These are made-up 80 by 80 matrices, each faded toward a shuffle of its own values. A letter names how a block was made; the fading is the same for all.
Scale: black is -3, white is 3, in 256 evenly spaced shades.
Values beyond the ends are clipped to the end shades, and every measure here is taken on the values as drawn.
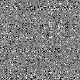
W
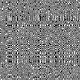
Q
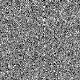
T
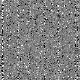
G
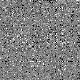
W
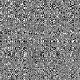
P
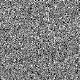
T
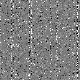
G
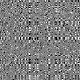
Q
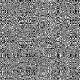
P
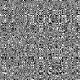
P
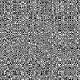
P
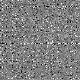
W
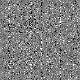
G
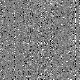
G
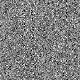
T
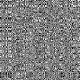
P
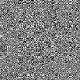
P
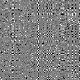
Q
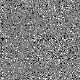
W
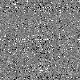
W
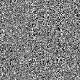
T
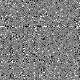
W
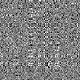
P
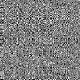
P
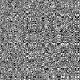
P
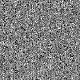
T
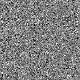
T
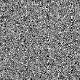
T
